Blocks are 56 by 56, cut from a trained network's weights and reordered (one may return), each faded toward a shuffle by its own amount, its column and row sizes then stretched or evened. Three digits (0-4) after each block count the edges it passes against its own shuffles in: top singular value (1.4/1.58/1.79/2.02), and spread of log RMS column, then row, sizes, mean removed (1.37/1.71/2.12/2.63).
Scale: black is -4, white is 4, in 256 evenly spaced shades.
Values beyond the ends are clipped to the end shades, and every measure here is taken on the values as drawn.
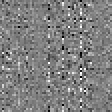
2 4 1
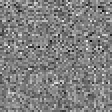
3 0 3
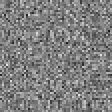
3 0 0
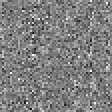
0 3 0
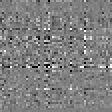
4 3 4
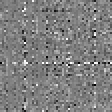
2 4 2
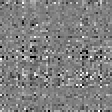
3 3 4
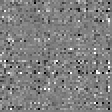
0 3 4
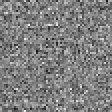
1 1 2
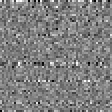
3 0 4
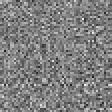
3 0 1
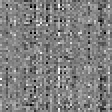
4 4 3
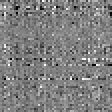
2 1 4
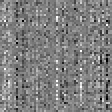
4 4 2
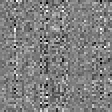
3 4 1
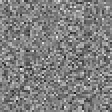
2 1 0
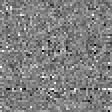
1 1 2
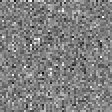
0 2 1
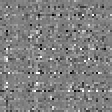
0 2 4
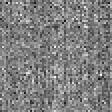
2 0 2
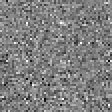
1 1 2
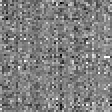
2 2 3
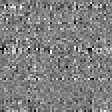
3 2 4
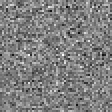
2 0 2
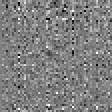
1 4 2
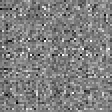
1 0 3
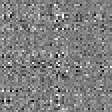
3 3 4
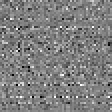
1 2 4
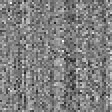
3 1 0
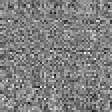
3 1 3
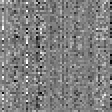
3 4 1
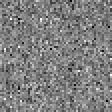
0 0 1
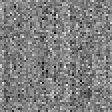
1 1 1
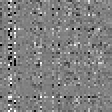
1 4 3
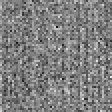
2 0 1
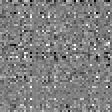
3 3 4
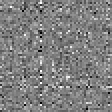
3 3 2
